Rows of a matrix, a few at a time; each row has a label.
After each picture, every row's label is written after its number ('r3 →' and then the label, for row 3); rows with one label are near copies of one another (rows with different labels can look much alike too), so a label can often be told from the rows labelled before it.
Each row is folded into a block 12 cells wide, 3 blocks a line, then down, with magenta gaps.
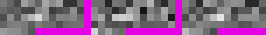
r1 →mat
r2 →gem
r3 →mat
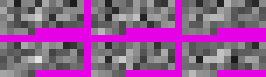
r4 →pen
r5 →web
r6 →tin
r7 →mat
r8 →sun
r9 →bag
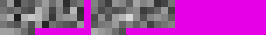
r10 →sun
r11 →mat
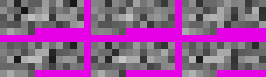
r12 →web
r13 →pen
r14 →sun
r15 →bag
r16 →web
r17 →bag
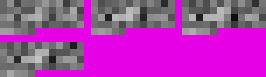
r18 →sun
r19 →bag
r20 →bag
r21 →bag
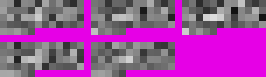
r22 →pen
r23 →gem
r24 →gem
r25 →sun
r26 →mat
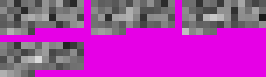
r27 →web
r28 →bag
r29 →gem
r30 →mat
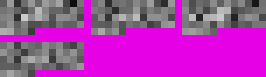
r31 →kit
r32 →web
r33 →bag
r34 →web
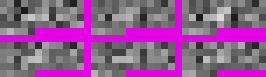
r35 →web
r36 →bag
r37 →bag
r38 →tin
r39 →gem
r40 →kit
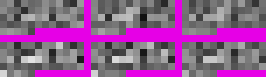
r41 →web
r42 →bag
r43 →bag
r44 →gem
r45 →gem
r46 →gem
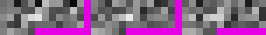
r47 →tin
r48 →mat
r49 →sun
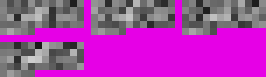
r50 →bag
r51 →pen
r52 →web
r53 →tin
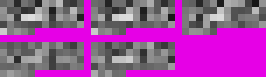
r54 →gem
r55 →gem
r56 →tin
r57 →bag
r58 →gem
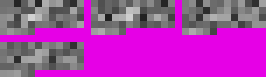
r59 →tin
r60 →bag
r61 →web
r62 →bag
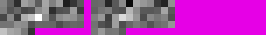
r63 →mat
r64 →tin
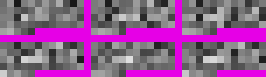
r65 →kit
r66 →web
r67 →sun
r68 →gem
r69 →mat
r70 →gem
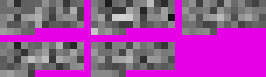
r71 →sun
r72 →gem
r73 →pen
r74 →web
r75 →pen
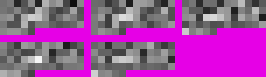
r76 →tin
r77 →tin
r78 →gem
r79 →mat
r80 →gem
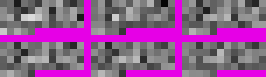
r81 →gem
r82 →kit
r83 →web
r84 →web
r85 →web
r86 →pen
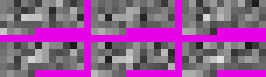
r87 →gem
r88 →bag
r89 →kit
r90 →tin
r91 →sun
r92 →mat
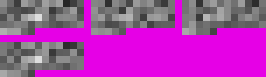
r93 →mat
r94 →pen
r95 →kit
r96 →mat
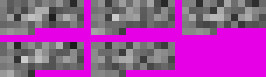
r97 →bag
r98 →kit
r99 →pen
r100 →kit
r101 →pen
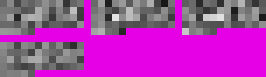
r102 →sun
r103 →kit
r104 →gem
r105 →pen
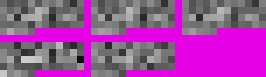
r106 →bag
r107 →bag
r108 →bag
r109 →gem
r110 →pen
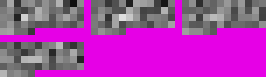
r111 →kit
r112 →tin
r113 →sun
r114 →gem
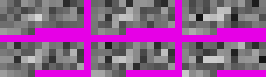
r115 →mat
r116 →tin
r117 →bag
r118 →sun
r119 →sun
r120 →gem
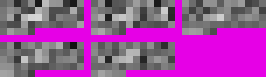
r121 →tin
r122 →sun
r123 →mat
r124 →kit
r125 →bag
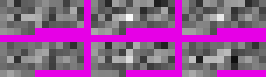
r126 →sun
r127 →mat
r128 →mat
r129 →bag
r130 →pen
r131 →bag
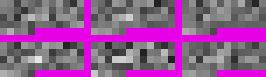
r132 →web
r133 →mat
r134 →kit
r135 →mat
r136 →gem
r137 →bag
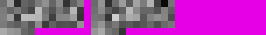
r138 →sun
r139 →kit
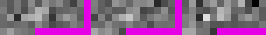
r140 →bag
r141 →mat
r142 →kit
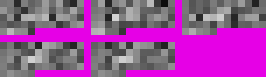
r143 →web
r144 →kit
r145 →bag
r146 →tin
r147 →tin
